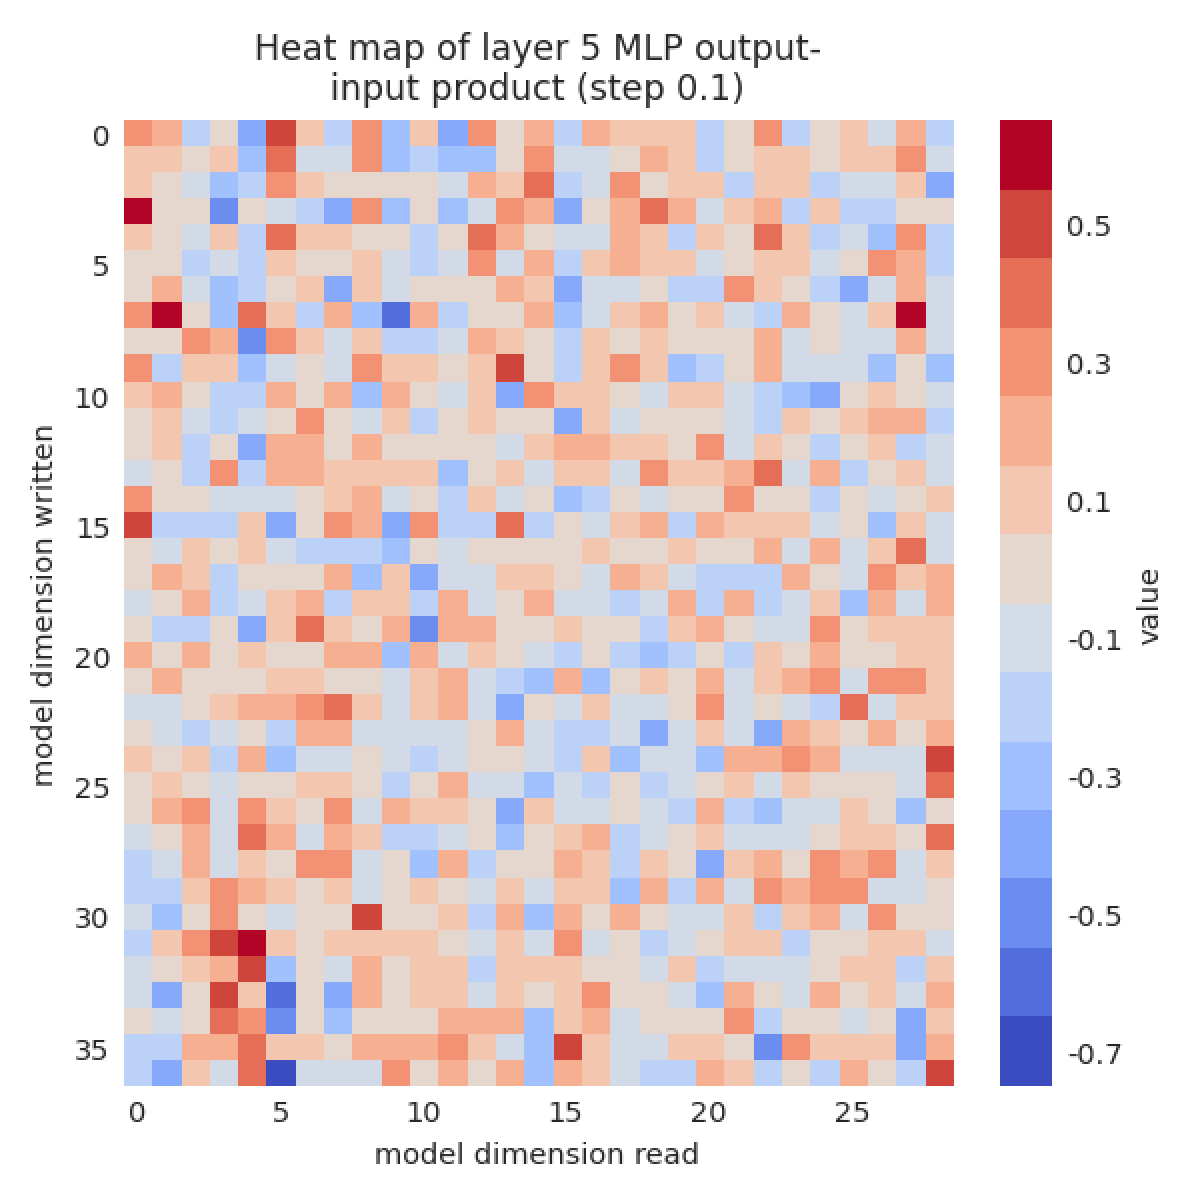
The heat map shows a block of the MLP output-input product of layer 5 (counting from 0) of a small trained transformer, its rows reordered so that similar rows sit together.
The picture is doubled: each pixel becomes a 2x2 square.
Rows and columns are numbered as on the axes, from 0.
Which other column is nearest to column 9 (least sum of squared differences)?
11
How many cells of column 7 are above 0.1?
10
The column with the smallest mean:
9
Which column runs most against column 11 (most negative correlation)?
0
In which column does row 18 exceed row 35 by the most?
14
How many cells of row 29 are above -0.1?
19
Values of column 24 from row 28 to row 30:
0.3 0.3 0.2
